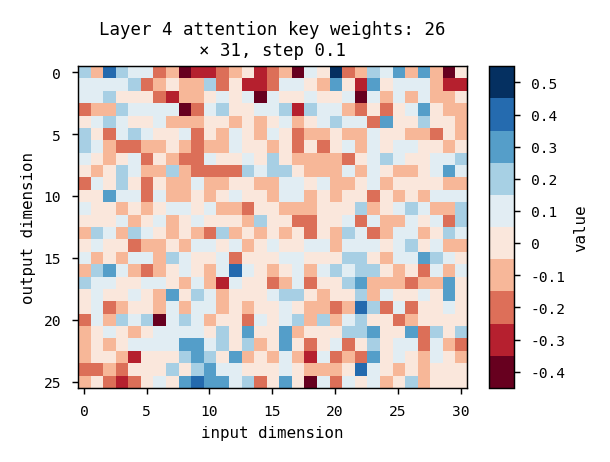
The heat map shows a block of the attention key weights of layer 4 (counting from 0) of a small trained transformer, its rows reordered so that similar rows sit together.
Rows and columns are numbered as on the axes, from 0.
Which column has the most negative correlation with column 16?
0
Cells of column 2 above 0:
9
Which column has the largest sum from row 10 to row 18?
22
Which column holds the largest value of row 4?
24
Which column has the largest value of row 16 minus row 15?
12
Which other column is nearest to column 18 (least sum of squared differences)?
27
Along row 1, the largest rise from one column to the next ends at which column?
23
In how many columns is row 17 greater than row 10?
10
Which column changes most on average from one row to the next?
4
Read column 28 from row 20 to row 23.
0 0.2 0.1 0.1
